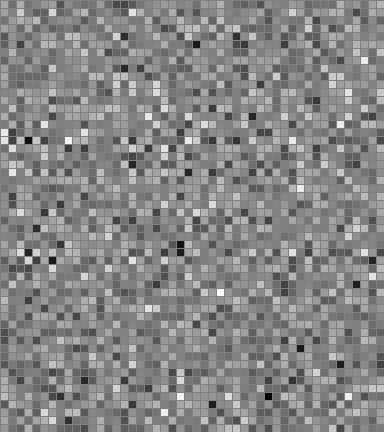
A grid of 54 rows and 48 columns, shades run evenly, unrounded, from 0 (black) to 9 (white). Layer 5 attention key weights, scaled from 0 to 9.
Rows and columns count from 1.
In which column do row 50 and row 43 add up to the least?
34
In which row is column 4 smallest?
18
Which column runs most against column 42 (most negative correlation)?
25
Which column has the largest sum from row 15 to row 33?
38
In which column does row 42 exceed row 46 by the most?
43
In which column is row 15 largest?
19
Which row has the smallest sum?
47
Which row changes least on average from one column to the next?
24
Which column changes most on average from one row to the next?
7
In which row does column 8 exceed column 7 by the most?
33
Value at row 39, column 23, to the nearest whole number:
4
